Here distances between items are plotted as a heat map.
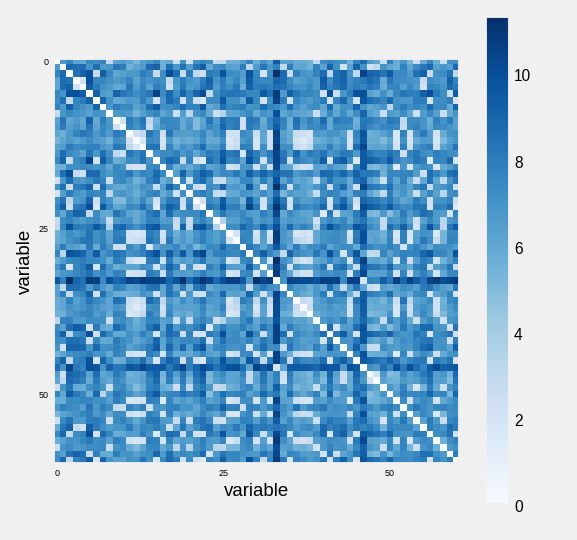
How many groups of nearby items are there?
9
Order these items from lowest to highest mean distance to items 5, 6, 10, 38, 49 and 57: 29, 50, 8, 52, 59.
8, 59, 52, 50, 29
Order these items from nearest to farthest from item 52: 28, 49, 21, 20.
28, 21, 20, 49
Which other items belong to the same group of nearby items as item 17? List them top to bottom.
3, 4, 55
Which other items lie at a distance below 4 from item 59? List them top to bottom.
5, 23, 40, 42
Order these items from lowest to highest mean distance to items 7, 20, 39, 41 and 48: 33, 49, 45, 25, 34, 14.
49, 34, 25, 45, 14, 33
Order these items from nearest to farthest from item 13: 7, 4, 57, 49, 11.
57, 11, 49, 7, 4
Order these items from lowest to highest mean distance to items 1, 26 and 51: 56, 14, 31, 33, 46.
31, 56, 14, 46, 33
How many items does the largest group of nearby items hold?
15
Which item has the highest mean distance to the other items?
33
